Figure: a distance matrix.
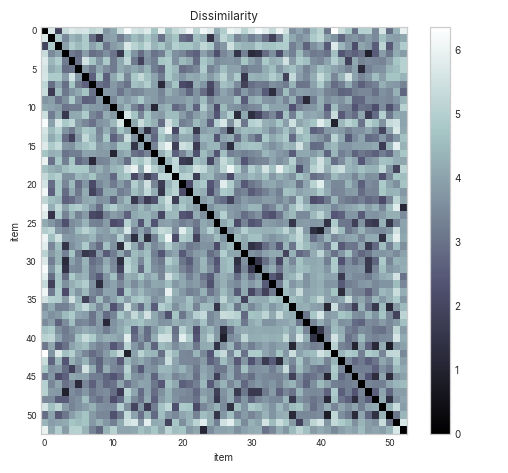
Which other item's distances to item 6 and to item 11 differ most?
28
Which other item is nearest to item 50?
41
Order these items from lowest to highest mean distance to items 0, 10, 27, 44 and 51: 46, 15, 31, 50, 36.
50, 36, 46, 15, 31
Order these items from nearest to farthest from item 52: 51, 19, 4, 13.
13, 19, 4, 51
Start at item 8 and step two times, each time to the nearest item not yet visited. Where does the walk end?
1
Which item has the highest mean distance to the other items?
0
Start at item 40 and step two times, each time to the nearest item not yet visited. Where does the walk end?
39
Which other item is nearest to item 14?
4
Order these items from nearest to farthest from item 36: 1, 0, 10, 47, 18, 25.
25, 10, 47, 0, 1, 18
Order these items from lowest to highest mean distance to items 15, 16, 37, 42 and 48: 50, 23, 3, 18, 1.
50, 3, 1, 23, 18
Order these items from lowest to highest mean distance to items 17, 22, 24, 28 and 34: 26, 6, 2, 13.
13, 6, 26, 2
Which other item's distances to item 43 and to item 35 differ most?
34
